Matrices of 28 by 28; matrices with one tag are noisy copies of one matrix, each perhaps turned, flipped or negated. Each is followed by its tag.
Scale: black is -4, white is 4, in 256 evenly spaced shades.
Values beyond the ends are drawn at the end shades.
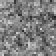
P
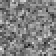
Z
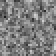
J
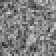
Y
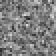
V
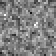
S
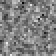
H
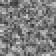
J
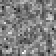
H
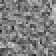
V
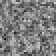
H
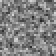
Z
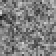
P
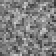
S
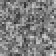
S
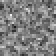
Z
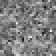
P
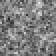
P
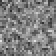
S
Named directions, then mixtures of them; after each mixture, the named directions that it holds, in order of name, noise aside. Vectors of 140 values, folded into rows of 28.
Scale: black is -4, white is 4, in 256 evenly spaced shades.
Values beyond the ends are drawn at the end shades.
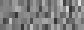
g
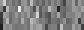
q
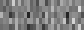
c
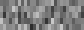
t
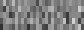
c, q.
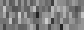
q, t.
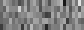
g, q.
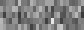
t.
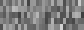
g, q, t.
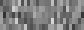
c, g, t.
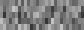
t.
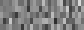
g.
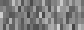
c, g, q.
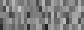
c, g, q.
